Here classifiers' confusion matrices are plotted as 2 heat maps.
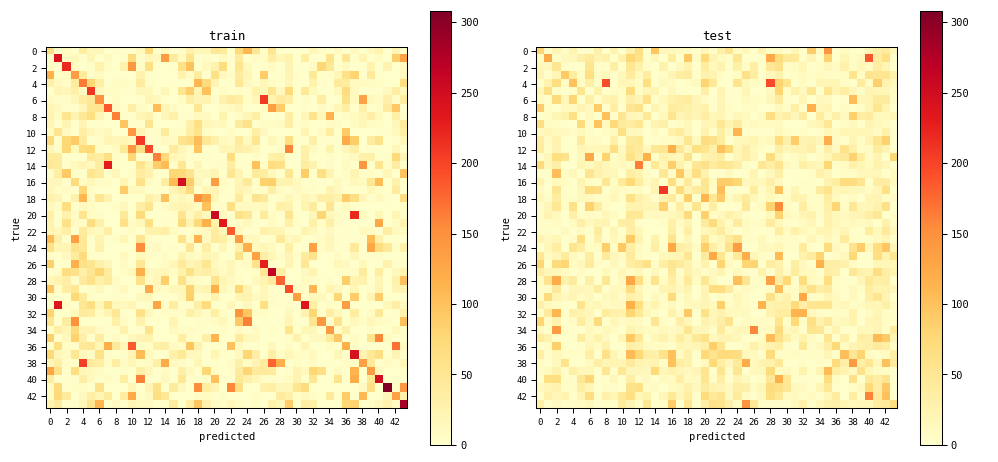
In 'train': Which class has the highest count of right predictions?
41
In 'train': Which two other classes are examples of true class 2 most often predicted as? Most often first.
10, 17
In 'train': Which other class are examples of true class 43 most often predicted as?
6
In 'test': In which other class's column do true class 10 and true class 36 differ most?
24
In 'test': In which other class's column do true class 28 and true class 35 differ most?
2
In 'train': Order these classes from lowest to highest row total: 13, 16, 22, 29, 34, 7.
34, 22, 13, 7, 29, 16
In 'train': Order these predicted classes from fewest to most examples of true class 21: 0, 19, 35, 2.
35, 0, 2, 19
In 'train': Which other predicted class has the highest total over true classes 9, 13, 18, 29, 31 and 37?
1
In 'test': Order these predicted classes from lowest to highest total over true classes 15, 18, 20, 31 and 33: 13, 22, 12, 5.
13, 5, 12, 22
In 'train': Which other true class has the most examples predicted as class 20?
16
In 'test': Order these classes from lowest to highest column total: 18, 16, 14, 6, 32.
14, 32, 6, 18, 16
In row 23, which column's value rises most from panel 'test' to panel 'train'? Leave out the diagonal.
3
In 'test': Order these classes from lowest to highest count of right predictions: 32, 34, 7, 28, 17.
34, 17, 7, 32, 28
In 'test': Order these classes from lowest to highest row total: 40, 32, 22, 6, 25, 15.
22, 15, 6, 40, 32, 25
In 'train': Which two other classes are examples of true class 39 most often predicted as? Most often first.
0, 37
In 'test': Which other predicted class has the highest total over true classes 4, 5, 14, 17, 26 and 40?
29
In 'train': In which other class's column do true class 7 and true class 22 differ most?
27
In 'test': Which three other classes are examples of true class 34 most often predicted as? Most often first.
26, 2, 29
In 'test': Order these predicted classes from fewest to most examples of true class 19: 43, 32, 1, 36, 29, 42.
43, 1, 32, 42, 36, 29
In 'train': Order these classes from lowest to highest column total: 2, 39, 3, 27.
39, 2, 27, 3
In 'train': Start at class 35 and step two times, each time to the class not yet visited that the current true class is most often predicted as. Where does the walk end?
11
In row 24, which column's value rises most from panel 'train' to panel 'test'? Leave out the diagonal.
16
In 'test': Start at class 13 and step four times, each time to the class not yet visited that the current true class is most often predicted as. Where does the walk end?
21
